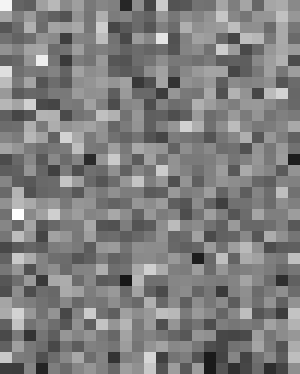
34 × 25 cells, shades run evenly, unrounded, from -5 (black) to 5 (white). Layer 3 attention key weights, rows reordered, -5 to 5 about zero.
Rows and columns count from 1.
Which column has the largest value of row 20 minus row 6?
2
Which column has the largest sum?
9
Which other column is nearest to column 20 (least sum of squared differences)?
16
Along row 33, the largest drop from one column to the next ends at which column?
14
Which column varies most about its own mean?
1
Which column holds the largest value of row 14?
7
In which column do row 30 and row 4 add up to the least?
6
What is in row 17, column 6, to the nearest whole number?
3
